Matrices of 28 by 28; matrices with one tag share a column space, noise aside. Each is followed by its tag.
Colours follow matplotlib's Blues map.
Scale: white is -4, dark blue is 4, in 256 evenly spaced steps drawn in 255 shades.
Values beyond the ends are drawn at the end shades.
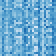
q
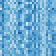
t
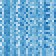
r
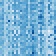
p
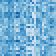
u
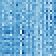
p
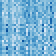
u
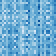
p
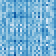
u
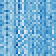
p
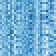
p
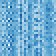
r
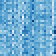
p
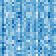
u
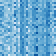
q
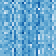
t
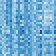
p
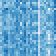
t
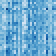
t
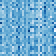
q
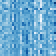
t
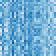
u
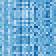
q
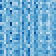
t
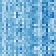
u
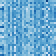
q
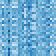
r
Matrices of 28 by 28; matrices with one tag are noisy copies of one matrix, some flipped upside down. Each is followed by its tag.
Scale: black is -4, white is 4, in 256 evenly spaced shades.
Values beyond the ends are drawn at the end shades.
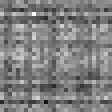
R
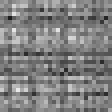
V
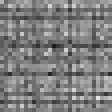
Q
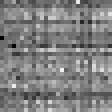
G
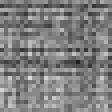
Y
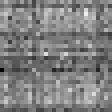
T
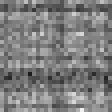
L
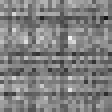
V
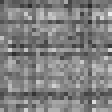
G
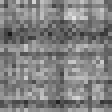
L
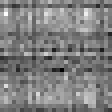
T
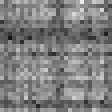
L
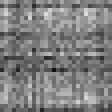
T
